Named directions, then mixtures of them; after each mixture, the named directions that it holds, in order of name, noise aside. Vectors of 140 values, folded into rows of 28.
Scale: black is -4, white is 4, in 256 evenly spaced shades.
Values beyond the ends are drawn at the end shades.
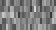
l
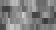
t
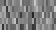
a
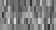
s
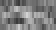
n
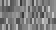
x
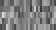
l.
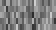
a, s, x.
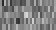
n, s, x.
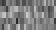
a, l, n.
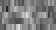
n, t.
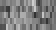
l, t.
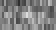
n, s.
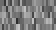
a, n.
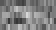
n.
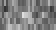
n, s, t.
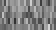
s.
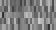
s, x.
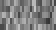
l, t.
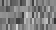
n, x.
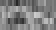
n, t.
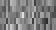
a, t, x.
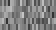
x.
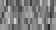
s.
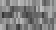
l, n.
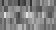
l, n, s.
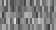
s, x.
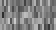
s.
